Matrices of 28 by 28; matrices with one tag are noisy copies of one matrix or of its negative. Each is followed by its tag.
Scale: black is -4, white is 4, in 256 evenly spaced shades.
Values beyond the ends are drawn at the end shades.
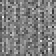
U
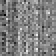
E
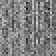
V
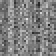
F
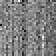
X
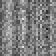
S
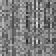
V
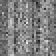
F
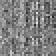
V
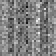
F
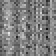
S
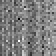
X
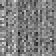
E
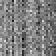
X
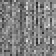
V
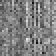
V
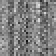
F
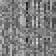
V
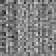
E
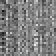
E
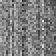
X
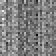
E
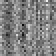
S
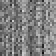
X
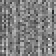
U
